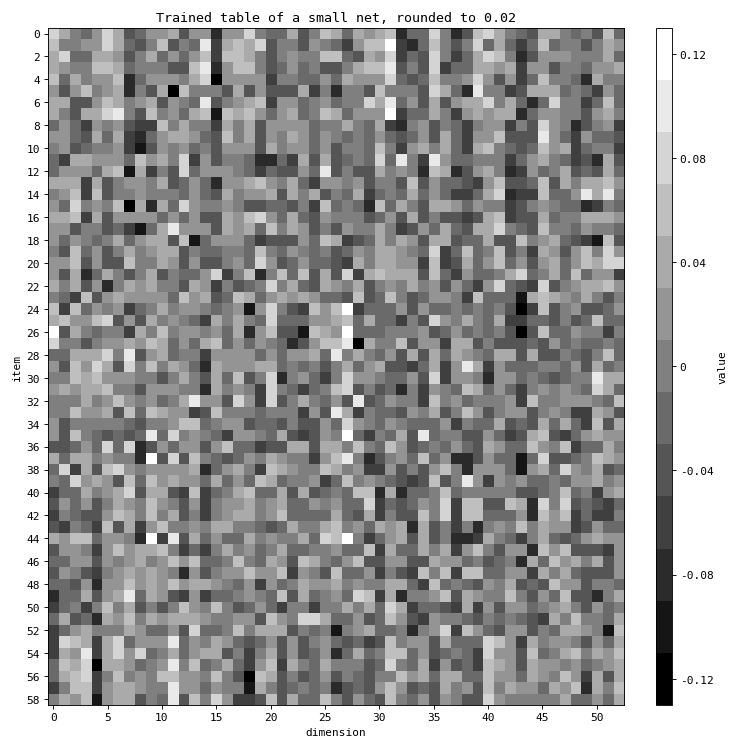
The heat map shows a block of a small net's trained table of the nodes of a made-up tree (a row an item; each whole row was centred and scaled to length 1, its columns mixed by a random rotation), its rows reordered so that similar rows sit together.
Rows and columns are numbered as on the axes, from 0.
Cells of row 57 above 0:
25
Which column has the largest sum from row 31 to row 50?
9
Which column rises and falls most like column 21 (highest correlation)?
18
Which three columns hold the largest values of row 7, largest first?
31, 6, 5
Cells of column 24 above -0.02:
26
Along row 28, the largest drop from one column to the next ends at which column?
8
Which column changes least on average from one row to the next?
17
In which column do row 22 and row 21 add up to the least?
3
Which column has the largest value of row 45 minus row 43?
39
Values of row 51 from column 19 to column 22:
-0.04 0.06 0.02 0
